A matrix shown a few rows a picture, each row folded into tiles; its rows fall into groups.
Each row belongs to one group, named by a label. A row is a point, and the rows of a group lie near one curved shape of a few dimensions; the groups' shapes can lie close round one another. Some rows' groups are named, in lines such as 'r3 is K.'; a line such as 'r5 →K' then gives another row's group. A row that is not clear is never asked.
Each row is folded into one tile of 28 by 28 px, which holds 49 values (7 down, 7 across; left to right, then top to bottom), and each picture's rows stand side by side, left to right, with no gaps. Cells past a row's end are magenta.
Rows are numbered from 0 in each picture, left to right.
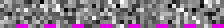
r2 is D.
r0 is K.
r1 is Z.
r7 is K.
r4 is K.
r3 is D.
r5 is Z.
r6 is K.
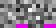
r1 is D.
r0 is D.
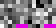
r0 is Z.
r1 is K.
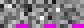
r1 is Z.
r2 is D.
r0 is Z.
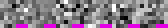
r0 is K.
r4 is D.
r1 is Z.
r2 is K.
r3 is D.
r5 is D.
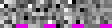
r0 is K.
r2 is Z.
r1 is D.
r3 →K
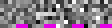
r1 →D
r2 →Z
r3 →Z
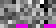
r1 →Z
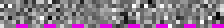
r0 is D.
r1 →Z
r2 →D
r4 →D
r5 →K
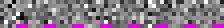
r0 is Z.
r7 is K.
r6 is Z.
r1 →Z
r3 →D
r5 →K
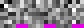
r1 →K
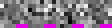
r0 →Z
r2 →D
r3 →Z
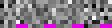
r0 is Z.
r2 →Z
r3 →D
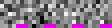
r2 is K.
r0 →K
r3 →Z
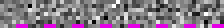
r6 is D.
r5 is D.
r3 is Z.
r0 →D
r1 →D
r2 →D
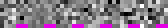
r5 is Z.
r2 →K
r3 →D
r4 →K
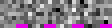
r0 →K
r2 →D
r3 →D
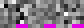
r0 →Z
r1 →K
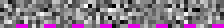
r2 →Z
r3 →K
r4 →D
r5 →Z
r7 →D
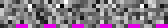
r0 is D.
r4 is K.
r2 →K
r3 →Z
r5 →K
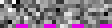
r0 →Z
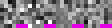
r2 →K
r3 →Z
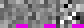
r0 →Z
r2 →Z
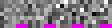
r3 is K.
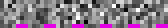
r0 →Z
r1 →D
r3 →K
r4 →K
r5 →K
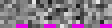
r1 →K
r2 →D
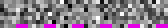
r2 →K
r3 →Z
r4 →K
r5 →Z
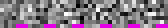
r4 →K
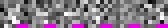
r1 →K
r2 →K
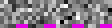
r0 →K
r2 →Z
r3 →K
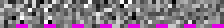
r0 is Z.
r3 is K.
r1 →Z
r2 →Z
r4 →Z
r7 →D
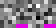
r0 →Z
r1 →D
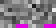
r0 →D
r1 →K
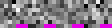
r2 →K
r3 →Z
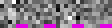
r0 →Z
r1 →K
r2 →Z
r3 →D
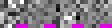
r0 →K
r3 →Z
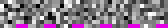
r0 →K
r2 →K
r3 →D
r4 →Z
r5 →D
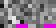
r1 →K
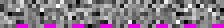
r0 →K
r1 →K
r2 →K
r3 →D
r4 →Z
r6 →K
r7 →K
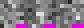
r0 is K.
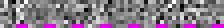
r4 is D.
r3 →D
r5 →Z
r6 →K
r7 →D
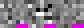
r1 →D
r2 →K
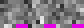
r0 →D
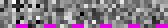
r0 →Z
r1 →D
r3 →Z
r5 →D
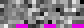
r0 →D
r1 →D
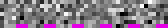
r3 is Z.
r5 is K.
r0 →Z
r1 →Z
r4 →D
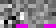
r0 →Z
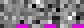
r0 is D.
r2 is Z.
